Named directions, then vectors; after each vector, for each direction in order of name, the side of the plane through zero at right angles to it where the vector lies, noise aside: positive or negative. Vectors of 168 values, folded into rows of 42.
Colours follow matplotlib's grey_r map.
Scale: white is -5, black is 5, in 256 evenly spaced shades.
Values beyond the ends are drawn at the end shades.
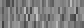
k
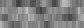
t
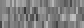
negative, negative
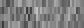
positive, negative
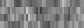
negative, positive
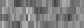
negative, positive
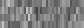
negative, positive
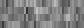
positive, negative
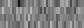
negative, positive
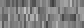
positive, positive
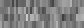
positive, positive
